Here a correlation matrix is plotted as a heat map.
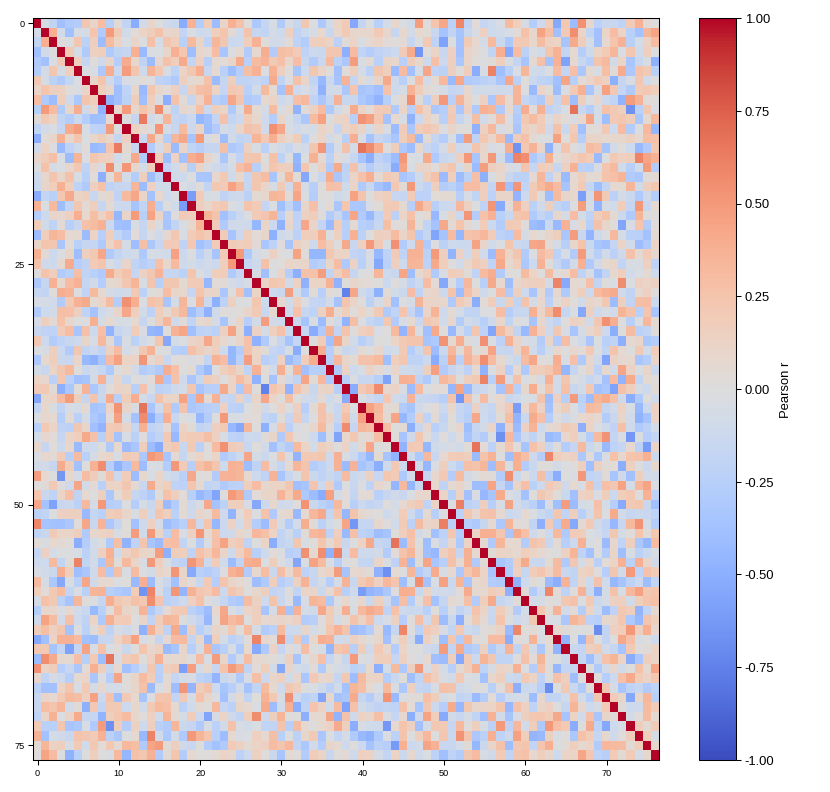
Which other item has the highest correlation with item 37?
55
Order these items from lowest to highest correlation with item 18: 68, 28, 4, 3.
68, 28, 3, 4
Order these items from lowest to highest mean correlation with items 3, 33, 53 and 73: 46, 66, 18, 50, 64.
66, 18, 50, 64, 46
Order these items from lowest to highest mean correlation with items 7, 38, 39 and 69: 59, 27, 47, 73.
73, 59, 27, 47
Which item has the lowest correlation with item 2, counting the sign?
50
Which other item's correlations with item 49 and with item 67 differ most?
30
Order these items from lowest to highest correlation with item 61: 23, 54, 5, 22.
5, 22, 54, 23
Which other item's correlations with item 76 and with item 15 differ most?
11
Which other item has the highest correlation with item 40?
13
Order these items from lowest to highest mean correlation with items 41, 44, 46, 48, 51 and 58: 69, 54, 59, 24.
59, 24, 69, 54
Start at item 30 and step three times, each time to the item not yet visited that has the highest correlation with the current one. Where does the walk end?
72
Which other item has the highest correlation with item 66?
9
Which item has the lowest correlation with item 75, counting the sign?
44
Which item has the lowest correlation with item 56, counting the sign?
32
